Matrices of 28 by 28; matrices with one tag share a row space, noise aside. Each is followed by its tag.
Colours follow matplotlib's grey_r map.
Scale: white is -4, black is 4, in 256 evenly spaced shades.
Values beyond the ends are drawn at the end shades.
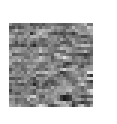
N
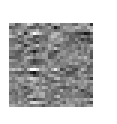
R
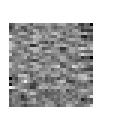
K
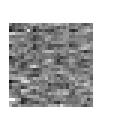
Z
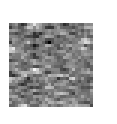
Z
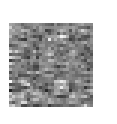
Z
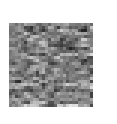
R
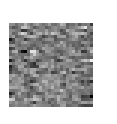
K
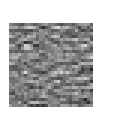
R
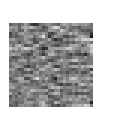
R
